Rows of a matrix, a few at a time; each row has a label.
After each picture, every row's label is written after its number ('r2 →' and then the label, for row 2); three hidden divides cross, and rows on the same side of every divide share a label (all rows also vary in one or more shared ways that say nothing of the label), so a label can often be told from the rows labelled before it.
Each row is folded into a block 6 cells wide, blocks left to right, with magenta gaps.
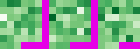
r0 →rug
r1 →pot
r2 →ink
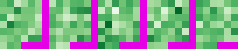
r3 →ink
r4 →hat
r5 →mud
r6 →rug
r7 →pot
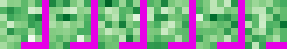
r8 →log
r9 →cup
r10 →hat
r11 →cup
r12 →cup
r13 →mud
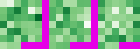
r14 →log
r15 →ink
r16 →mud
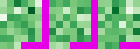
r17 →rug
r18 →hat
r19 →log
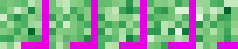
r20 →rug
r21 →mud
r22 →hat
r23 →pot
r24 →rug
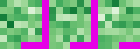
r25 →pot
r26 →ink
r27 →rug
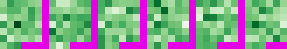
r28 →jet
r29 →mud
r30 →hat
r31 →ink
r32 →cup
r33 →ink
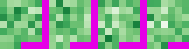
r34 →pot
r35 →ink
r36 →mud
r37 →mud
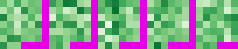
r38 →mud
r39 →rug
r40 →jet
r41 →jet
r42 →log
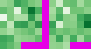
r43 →rug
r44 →cup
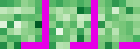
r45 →mud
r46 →hat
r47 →rug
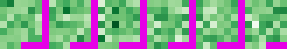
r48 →hat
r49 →ink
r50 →jet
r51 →log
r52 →mud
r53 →rug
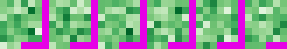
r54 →rug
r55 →log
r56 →rug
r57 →hat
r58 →log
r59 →cup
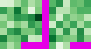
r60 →log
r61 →hat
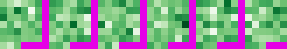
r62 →pot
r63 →hat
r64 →rug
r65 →cup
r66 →hat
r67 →rug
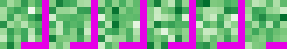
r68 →log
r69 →rug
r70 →jet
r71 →hat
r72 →hat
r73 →log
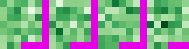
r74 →log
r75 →log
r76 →rug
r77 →jet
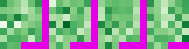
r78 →mud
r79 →jet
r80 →jet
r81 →mud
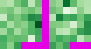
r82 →cup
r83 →cup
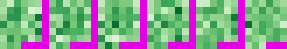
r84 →log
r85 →jet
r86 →jet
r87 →rug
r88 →log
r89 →jet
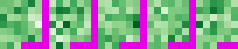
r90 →ink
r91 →jet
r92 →cup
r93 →cup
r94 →jet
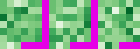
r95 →pot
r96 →cup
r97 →rug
